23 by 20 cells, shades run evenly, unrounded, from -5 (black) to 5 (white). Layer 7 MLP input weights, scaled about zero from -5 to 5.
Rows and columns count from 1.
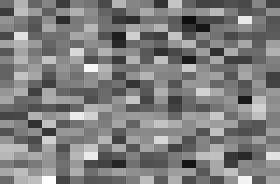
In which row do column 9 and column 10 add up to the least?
3
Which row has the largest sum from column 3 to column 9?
15
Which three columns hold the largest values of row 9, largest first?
7, 14, 8
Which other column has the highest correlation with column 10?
5
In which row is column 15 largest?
12
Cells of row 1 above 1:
3
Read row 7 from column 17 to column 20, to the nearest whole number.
2 -1 -1 2
